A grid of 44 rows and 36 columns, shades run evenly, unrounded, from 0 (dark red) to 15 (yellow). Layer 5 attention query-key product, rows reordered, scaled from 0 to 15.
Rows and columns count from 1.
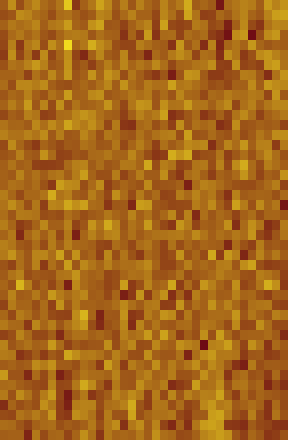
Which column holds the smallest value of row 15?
27
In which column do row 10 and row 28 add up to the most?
9
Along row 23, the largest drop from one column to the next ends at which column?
30
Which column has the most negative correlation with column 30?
17
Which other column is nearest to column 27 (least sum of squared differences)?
20
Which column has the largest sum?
11
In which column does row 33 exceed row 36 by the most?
24
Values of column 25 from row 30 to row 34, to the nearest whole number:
8 7 5 5 5
